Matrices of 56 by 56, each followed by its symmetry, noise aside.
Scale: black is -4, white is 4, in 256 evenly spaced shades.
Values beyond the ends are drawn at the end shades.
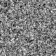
no symmetry.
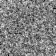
symmetric.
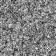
symmetric.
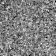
symmetric.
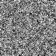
symmetric.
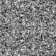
mirrored top to bottom.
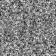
same after a half turn.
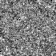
symmetric.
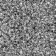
mirrored top to bottom.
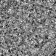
symmetric.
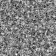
symmetric.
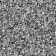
antisymmetric.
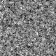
no symmetry.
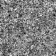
antisymmetric.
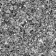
symmetric.
